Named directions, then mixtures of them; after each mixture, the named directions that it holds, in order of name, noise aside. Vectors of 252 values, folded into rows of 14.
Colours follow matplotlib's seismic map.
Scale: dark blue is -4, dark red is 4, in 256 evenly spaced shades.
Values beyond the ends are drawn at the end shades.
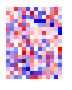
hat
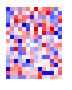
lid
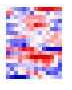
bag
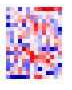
bag, hat, lid.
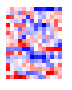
bag, lid.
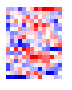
bag, lid.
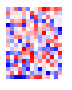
bag, hat, lid.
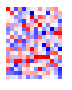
bag, hat, lid.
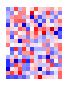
hat, lid.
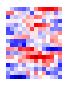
bag.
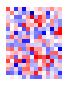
bag, hat, lid.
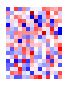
hat, lid.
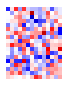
bag, hat, lid.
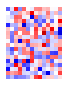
hat, lid.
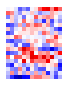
bag, hat.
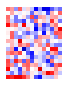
bag, hat, lid.
